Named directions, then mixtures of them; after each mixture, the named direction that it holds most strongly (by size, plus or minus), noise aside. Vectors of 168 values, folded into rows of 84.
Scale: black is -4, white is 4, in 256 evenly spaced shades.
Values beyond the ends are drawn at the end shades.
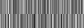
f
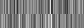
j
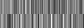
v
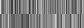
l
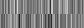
j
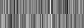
j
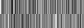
l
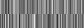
f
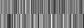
v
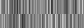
j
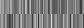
v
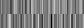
v
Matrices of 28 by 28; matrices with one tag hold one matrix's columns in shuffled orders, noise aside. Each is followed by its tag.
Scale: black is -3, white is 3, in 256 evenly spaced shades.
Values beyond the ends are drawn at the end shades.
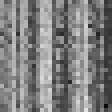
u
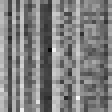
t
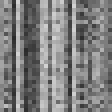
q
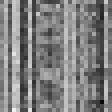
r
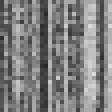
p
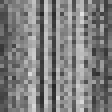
t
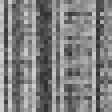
t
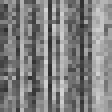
p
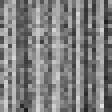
u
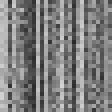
q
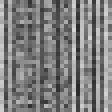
q
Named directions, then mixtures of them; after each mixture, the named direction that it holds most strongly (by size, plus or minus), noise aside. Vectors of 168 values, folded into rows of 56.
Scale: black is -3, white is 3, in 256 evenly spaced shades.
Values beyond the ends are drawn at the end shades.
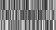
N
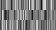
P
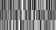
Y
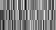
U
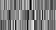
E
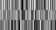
Y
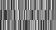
P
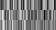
U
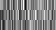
U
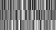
Y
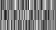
P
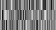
P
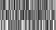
N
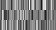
P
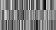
P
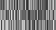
N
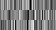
E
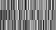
U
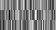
U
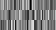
E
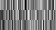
U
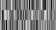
P
